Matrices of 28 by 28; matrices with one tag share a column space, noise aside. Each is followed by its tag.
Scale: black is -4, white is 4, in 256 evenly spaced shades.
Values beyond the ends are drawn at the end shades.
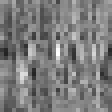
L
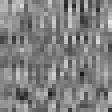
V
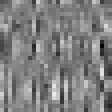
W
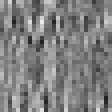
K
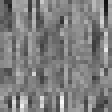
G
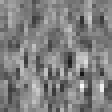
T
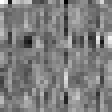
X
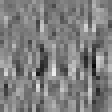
T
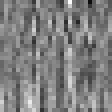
K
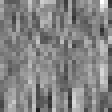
K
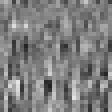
W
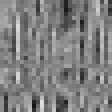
G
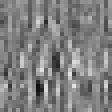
T
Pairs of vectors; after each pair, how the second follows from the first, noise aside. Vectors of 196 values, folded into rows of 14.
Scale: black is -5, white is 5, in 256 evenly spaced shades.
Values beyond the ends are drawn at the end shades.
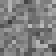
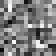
scaled up.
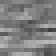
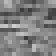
reversed, negated.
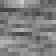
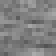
reversed, shrunk.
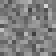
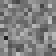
wrapped around, negated.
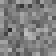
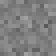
reversed, shrunk.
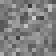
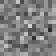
wrapped around, negated.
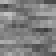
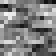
scaled up.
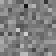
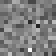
reversed, negated.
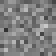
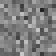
shuffled.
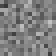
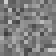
reversed, negated.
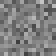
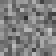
shuffled.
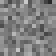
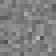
wrapped around, shrunk.
